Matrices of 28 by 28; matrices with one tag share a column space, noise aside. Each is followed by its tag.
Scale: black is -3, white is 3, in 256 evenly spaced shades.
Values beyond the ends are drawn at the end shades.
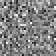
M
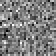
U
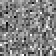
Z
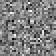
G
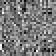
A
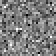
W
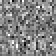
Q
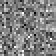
Z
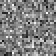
W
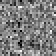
W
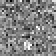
Q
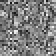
G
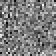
W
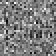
G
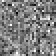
U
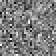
G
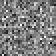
M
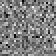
M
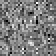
G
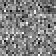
M
